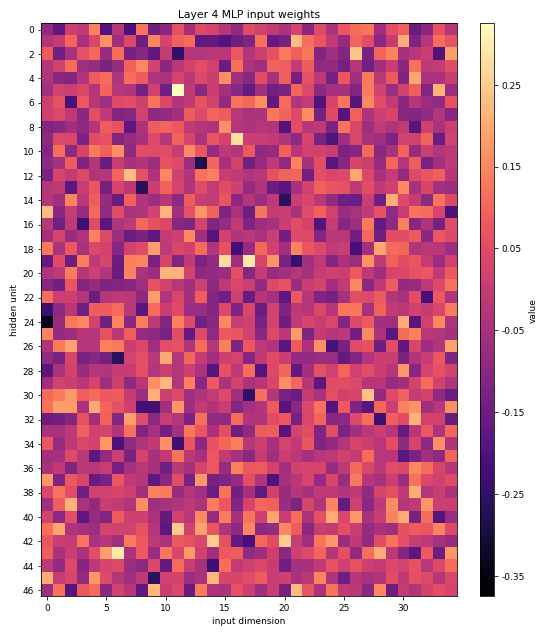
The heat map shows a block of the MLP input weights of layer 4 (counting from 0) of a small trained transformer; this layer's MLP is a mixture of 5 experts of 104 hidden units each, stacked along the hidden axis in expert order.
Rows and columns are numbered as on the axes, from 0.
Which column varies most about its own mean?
20
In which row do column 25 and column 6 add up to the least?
27
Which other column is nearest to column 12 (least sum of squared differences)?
22
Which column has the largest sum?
11
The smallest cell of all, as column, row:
0, 24
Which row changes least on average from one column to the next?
36
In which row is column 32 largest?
39
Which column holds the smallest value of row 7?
25
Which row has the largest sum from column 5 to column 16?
43
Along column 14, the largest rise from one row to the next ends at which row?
45
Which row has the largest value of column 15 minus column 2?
19
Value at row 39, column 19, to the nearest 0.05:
0.1
